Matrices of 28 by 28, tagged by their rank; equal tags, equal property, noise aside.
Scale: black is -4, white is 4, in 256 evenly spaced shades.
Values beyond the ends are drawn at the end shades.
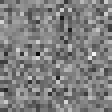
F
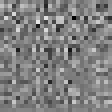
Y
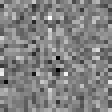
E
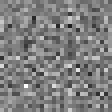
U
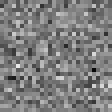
E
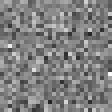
E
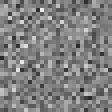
E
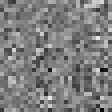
E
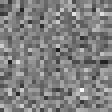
Y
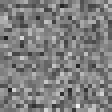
F
